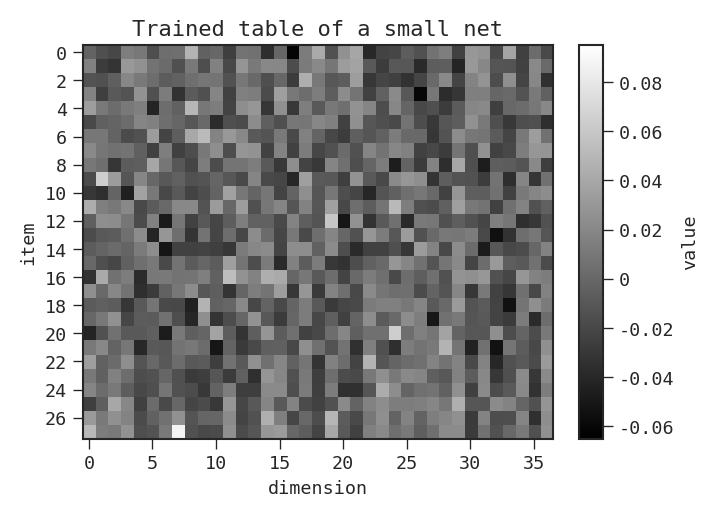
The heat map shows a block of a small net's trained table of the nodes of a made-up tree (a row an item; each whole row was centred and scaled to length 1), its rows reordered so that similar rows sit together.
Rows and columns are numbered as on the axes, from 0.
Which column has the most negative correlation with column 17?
16
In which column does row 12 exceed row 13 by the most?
32
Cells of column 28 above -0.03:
26
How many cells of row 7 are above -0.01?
22
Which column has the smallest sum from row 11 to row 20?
33
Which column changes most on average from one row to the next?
24
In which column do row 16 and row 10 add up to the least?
0
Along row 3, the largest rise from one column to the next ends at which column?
27
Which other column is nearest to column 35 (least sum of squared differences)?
12
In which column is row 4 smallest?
5
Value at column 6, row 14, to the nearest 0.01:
-0.05
